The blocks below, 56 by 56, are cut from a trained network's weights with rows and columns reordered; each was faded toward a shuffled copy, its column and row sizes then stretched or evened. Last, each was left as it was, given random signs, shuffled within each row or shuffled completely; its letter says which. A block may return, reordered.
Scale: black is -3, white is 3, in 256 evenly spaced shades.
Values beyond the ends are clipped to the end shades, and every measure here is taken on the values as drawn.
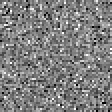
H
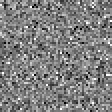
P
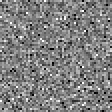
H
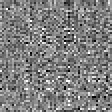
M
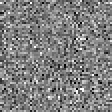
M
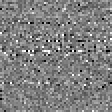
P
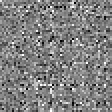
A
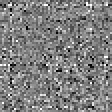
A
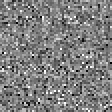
P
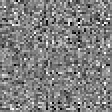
M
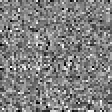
A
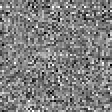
A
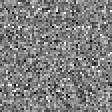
P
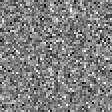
H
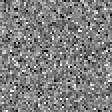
H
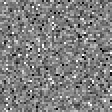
H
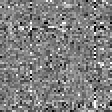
A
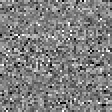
P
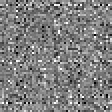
M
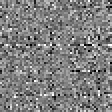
A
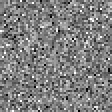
H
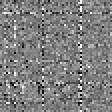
A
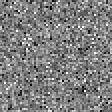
H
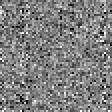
A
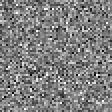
P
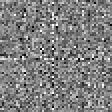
M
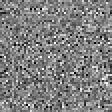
P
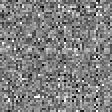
M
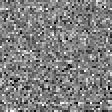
P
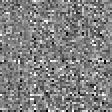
A
